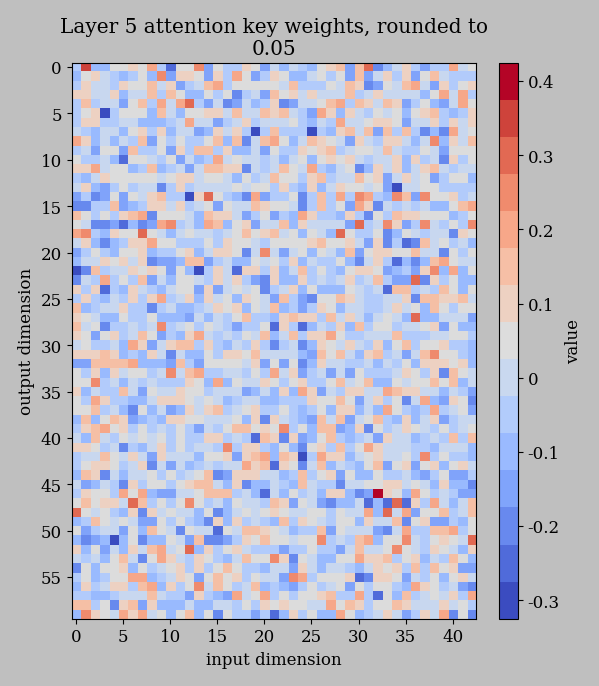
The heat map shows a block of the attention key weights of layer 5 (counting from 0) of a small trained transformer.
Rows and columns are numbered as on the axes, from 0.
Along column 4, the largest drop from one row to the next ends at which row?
51
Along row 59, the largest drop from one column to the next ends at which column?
40
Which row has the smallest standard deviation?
12
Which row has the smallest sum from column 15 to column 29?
28
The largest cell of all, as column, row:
32, 46
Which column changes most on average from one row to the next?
35
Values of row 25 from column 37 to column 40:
0.15 0.15 0.1 0.1
